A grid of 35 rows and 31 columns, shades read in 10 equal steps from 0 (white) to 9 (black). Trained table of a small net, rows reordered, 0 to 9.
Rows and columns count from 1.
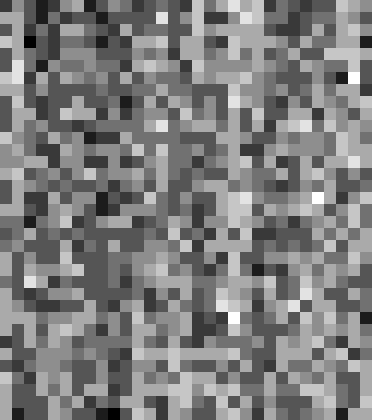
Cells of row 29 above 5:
8
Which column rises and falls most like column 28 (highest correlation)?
16
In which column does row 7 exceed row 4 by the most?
29
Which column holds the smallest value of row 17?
27
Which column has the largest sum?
9
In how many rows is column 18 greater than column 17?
12
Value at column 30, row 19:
2
